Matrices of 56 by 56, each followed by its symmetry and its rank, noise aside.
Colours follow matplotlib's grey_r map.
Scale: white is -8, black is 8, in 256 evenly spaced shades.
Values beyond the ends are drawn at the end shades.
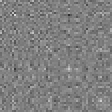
symmetric, rank five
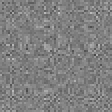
symmetric, rank five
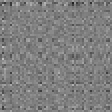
no symmetry, rank three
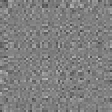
no symmetry, rank three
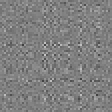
no symmetry, rank three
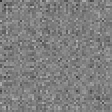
symmetric, rank five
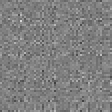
no symmetry, rank five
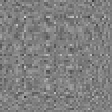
no symmetry, rank four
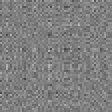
antisymmetric, rank four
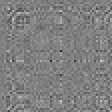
symmetric, rank three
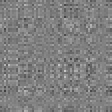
no symmetry, rank three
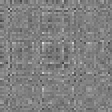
symmetric, rank four
